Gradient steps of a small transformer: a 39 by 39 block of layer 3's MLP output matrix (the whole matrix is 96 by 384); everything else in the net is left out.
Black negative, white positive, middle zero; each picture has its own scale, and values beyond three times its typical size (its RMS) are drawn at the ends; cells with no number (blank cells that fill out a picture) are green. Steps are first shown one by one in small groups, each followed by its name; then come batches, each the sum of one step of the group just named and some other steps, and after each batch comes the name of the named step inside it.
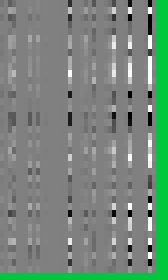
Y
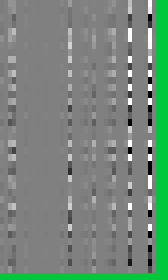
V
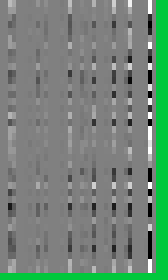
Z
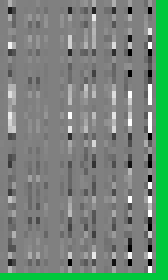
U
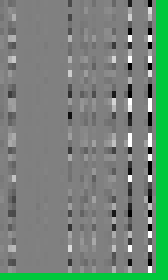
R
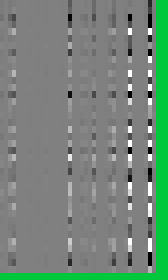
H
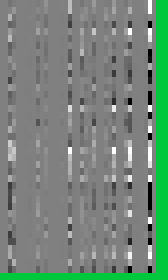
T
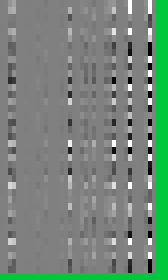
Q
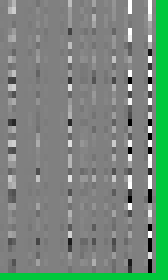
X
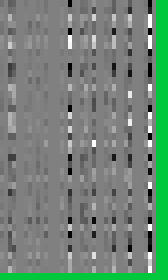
U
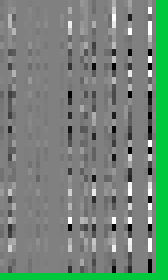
H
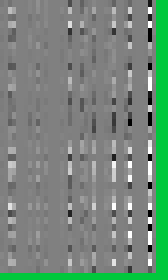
Y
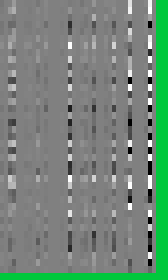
X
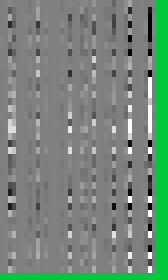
U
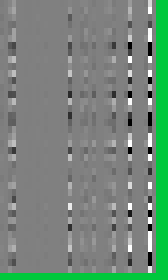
R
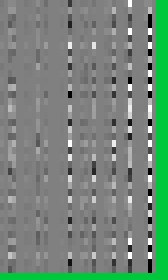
Q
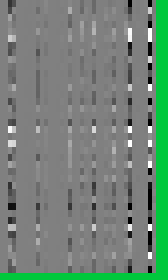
T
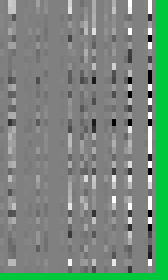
Z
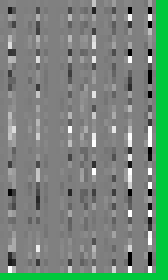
U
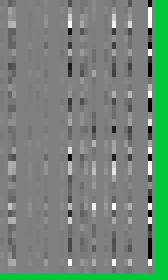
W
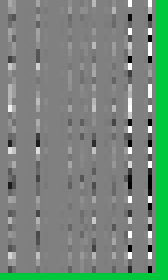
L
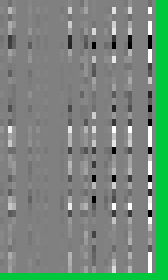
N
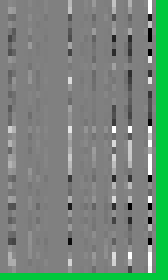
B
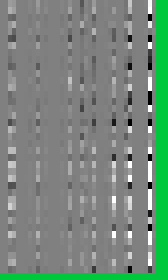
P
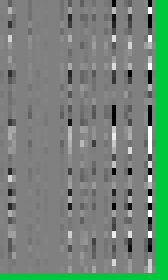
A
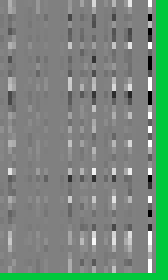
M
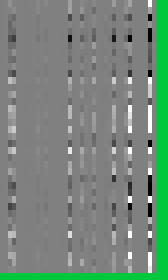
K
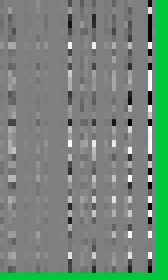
P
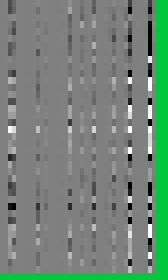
K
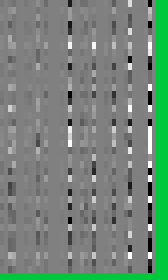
L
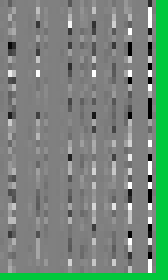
W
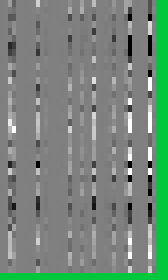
K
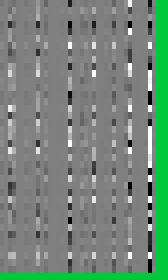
L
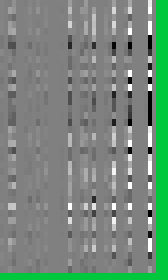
N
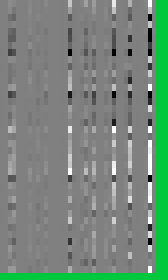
B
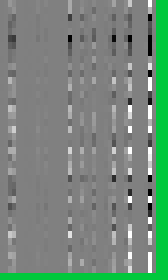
K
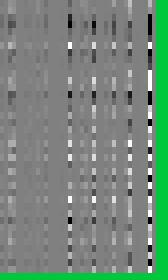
M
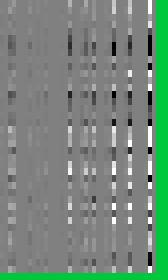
N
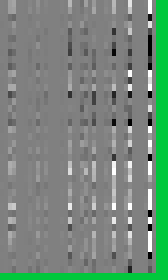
P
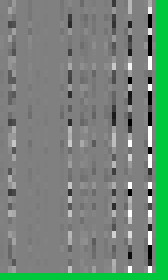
A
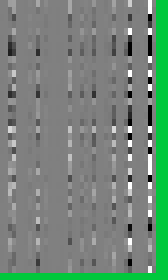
B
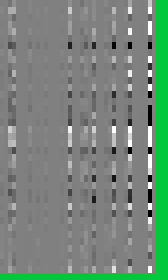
N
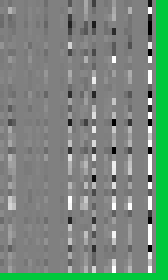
N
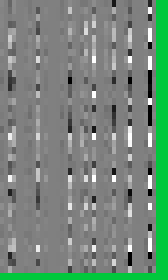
A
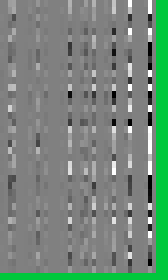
L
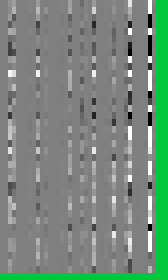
P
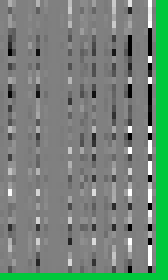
B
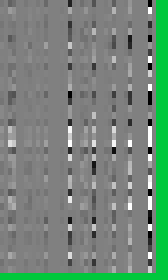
N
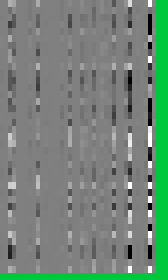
A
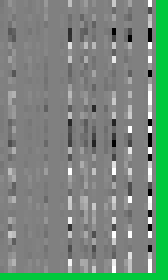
K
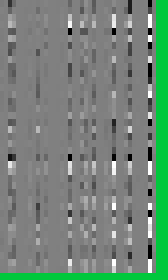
W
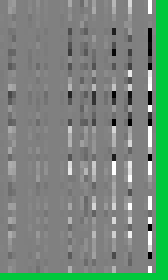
P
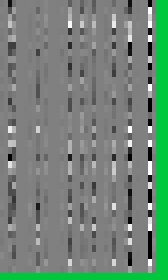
W
